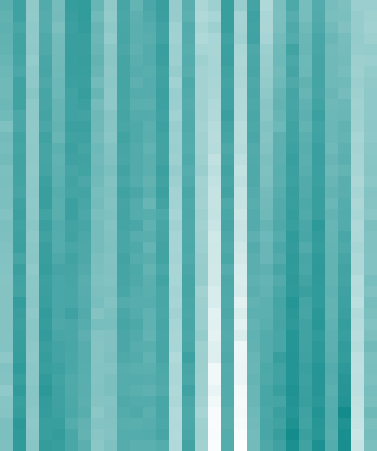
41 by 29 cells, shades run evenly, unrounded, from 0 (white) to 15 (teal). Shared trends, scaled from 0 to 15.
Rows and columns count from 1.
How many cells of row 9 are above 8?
20
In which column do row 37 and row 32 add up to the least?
19
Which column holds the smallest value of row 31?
17
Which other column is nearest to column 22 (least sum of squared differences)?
5
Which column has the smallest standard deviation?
3
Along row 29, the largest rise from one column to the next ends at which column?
18
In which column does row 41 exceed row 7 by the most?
27
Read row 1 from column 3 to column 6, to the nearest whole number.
7 11 9 13
